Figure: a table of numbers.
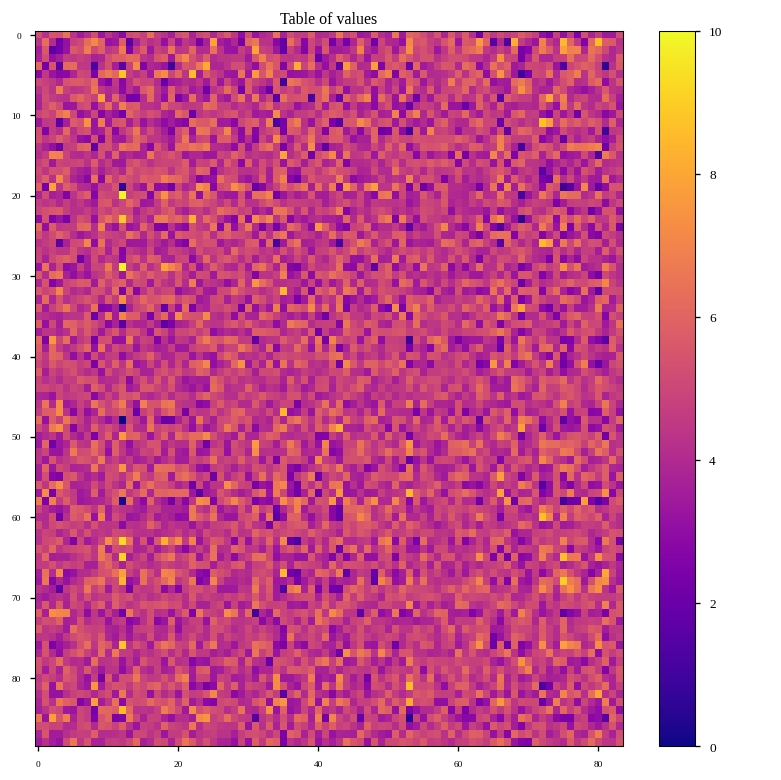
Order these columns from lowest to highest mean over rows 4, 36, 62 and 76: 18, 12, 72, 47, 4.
18, 12, 47, 4, 72
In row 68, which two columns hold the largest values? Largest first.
75, 12
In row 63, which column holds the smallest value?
37
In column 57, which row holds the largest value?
38
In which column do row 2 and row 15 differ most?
35
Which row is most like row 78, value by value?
7
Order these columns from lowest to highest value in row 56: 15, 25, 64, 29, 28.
64, 25, 29, 15, 28
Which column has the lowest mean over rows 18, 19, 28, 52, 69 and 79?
12
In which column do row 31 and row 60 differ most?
72
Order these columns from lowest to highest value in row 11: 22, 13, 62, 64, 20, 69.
20, 13, 69, 64, 62, 22
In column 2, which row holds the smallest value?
2
